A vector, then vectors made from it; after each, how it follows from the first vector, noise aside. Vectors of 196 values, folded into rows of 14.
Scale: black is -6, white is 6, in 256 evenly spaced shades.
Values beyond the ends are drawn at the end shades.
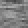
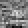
reversed, scaled up.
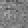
partly zeroed.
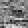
reversed, negated, scaled up.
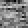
scaled up.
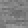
reversed, negated, shrunk.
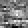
reversed, scaled up.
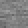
wrapped around, negated, shrunk.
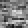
reversed, scaled up.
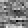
reversed, negated, scaled up.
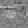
partly zeroed.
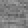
wrapped around, shrunk.
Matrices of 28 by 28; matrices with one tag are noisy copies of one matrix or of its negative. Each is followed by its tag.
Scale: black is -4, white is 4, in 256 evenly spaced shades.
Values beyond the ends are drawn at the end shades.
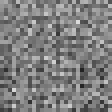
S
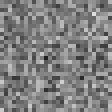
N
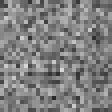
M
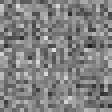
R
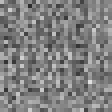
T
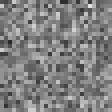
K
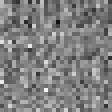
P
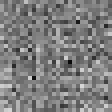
S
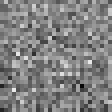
S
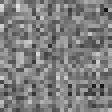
R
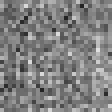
M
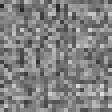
R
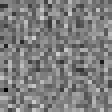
T
